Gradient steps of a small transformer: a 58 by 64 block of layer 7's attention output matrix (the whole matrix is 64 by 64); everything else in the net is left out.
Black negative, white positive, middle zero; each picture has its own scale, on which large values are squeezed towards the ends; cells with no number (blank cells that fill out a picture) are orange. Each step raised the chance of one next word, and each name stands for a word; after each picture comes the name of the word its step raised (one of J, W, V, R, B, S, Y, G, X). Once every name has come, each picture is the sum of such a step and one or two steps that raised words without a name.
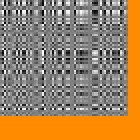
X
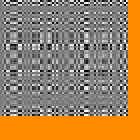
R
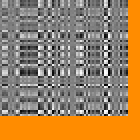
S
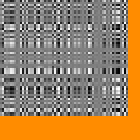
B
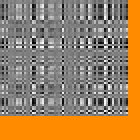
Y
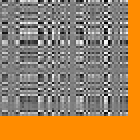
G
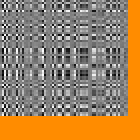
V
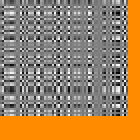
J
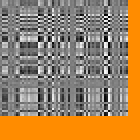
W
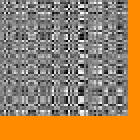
J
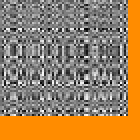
S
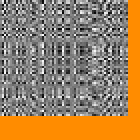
B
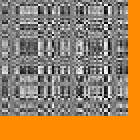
B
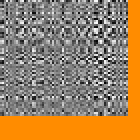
G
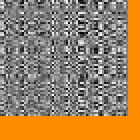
G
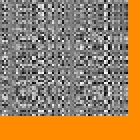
J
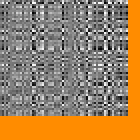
J
